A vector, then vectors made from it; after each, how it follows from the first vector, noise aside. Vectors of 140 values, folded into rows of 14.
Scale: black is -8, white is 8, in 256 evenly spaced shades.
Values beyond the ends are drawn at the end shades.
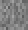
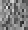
scaled up.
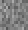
copied.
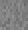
shrunk.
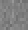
shrunk.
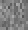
copied.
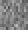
copied.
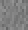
shrunk.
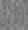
shrunk.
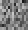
scaled up.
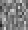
wrapped around, negated, scaled up.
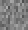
copied.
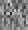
wrapped around, negated, scaled up.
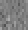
wrapped around, partly zeroed.
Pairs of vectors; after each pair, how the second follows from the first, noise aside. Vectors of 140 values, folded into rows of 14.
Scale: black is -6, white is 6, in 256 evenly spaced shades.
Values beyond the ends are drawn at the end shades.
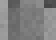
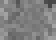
partly zeroed.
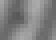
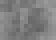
wrapped around, shrunk.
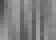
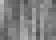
negated.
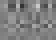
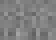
reversed, shrunk.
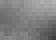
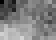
reversed, scaled up.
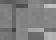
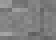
reversed, shrunk.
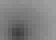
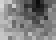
reversed, scaled up.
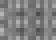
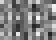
reversed, scaled up.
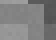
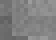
reversed, shrunk.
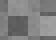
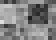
reversed, scaled up.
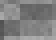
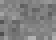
partly zeroed.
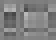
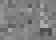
reversed, negated, partly zeroed.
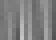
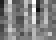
reversed, scaled up.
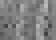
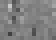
reversed, negated, partly zeroed.
